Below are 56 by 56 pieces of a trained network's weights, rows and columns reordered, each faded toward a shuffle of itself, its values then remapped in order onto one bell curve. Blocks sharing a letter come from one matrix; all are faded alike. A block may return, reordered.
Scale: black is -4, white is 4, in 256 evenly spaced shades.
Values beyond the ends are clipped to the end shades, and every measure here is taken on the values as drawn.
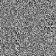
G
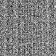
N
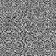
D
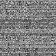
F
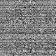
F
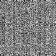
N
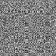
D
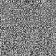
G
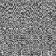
D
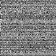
F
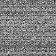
F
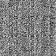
N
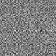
D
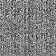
N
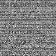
F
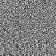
D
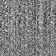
N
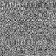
D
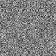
D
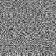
D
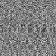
D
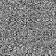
D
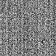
N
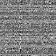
F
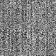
N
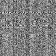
N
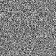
G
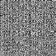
N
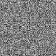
G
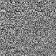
G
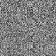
D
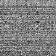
F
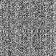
N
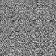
D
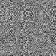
G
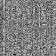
N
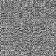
D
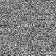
G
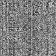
N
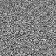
D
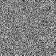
G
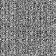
N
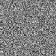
D
